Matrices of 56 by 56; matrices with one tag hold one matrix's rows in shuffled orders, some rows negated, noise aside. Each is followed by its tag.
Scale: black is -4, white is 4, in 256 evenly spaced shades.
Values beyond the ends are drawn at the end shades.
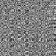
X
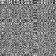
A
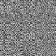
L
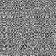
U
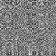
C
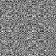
C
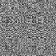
C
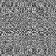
C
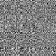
L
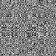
C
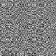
C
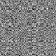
C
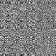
L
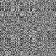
L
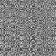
L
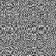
C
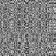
X
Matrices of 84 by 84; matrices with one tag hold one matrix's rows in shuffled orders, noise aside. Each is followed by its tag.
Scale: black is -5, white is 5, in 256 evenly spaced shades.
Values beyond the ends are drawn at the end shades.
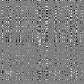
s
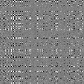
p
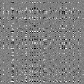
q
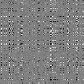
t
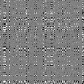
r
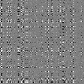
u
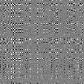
p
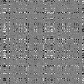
r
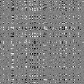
q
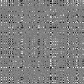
t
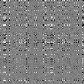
r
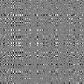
p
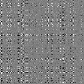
u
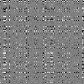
r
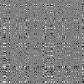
r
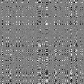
s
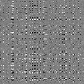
q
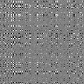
p
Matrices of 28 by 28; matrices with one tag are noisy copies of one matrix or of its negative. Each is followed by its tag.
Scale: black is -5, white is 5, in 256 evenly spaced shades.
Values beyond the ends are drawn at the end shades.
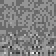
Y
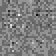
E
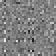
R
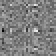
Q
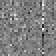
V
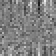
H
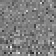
Y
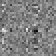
Q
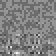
Y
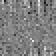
H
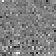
Y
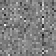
V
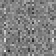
R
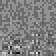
Y
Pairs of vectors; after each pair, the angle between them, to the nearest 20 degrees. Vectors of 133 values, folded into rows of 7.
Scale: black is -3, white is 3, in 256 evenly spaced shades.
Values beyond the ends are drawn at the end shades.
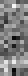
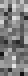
80 degrees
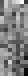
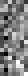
100 degrees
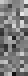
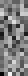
60 degrees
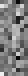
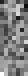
60 degrees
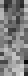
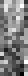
160 degrees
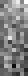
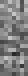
60 degrees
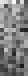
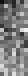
160 degrees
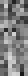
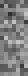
60 degrees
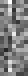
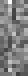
20 degrees
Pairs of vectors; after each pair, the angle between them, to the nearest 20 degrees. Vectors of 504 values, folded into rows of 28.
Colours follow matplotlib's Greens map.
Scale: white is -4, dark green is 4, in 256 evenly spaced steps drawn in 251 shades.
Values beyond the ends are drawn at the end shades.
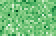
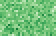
140 degrees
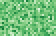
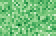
120 degrees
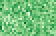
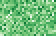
60 degrees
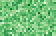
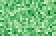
40 degrees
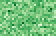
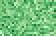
120 degrees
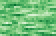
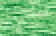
20 degrees
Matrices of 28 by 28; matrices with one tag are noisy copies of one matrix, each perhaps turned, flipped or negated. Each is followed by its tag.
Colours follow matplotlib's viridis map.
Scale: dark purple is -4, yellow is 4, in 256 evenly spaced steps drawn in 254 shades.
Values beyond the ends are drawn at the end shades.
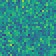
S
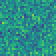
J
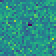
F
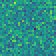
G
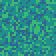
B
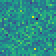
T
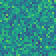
B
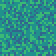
G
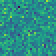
J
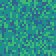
S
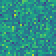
T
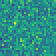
F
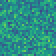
B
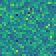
B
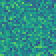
J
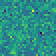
S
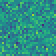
S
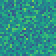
J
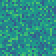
S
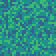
F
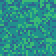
S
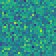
B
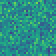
T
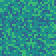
T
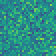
G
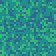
G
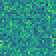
F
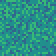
G
